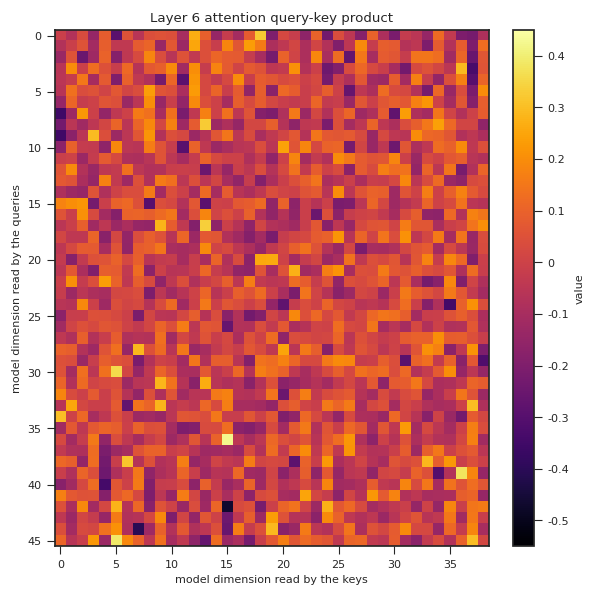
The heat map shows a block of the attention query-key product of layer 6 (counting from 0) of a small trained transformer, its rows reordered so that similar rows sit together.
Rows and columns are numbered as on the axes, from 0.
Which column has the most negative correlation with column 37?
12
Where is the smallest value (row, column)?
42, 15
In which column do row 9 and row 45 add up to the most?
3
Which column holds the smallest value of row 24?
35
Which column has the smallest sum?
11
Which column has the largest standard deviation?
37
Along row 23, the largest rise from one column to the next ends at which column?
22
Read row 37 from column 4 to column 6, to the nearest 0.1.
-0.2 -0.1 -0.1
